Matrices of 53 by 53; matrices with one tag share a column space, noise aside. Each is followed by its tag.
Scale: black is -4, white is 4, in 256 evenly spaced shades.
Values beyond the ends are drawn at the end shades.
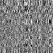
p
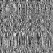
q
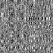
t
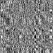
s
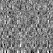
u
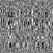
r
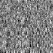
u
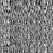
p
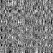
p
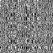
t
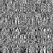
s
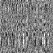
q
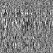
r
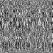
r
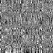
s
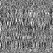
r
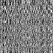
p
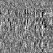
r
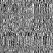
q
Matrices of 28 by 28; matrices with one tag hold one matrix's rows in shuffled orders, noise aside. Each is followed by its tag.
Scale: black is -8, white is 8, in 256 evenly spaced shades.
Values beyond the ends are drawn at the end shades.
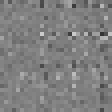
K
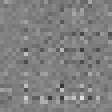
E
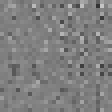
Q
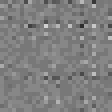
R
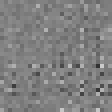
Q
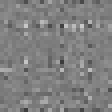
E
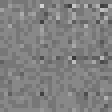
K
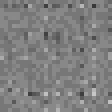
R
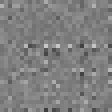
R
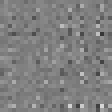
Q
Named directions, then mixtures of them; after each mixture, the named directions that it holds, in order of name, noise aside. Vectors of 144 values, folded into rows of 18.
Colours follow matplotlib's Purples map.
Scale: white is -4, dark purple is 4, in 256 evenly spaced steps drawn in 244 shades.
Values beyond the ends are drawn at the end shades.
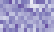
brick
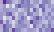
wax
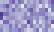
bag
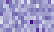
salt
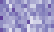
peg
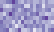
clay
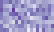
clay, peg, salt.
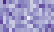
peg, wax.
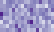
bag, salt.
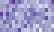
bag, clay.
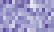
brick, peg, wax.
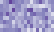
bag, brick, clay.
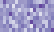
brick, wax.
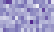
brick, salt, wax.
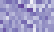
brick, clay.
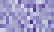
brick, clay, wax.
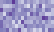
clay.
